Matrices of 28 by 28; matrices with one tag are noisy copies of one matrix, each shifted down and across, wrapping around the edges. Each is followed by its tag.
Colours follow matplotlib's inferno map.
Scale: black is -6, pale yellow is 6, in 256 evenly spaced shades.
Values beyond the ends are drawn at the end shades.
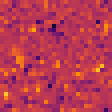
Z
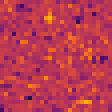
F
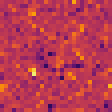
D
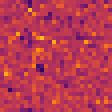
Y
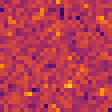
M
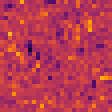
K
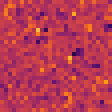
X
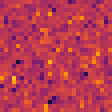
X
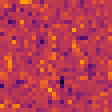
K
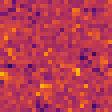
D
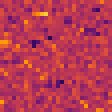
F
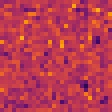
Y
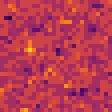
F
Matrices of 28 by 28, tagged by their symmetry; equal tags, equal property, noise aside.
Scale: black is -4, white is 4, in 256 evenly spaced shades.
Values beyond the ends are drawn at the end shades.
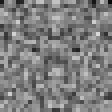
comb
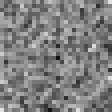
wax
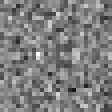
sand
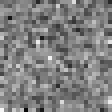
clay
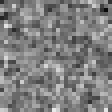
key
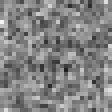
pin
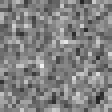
wax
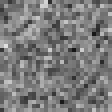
wax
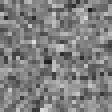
clay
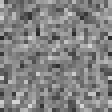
comb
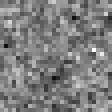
key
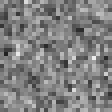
pin
